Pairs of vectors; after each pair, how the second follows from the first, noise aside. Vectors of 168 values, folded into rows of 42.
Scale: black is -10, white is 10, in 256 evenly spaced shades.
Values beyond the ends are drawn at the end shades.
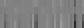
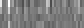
reversed, negated, scaled up.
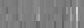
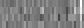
wrapped around, scaled up.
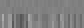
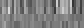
reversed, negated, scaled up.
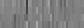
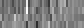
negated, scaled up.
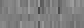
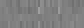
negated, shrunk.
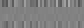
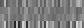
reversed, negated, scaled up.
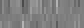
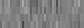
negated.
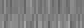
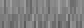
negated.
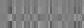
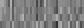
wrapped around, scaled up.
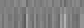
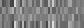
wrapped around, scaled up.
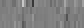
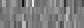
negated, scaled up.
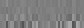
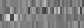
wrapped around, scaled up.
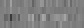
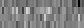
wrapped around, scaled up.
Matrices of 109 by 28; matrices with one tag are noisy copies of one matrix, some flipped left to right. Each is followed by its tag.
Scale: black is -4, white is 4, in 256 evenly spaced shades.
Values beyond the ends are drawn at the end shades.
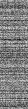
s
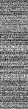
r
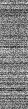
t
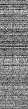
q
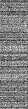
r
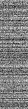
s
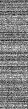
r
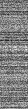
r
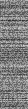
s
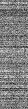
t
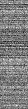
q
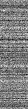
s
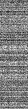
r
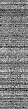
t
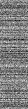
s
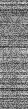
t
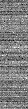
r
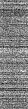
t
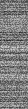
r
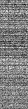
q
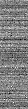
s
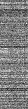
t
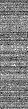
r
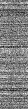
t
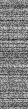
s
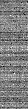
r
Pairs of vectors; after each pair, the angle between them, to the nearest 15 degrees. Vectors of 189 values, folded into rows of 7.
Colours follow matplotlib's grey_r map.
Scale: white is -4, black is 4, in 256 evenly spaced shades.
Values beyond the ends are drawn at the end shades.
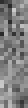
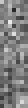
135 degrees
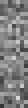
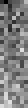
120 degrees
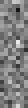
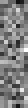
135 degrees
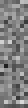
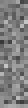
165 degrees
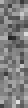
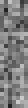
60 degrees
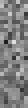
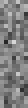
30 degrees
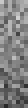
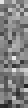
60 degrees
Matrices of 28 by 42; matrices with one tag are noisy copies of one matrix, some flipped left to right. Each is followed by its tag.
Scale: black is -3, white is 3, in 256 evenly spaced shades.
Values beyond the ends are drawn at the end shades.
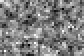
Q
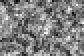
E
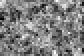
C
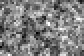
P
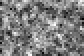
C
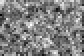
C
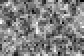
E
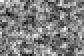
Q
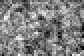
P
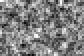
Q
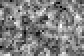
P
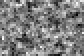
Q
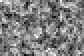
Q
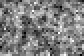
P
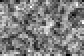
E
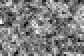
E
